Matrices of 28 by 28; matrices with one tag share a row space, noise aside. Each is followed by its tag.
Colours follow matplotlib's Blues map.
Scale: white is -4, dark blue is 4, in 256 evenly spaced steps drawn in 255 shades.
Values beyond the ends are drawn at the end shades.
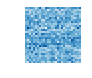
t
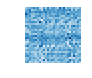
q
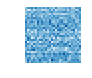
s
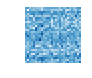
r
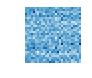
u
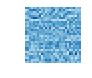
q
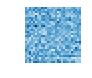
t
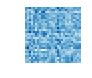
t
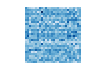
q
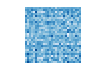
r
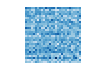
u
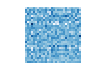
s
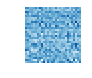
q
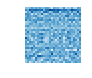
r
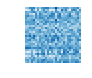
u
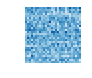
s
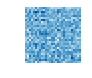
t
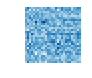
t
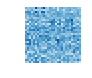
t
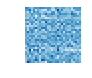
t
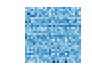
s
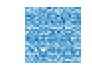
t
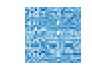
t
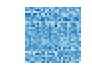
u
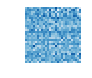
u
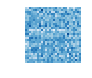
q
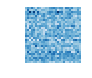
t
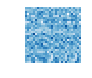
r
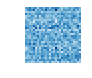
u
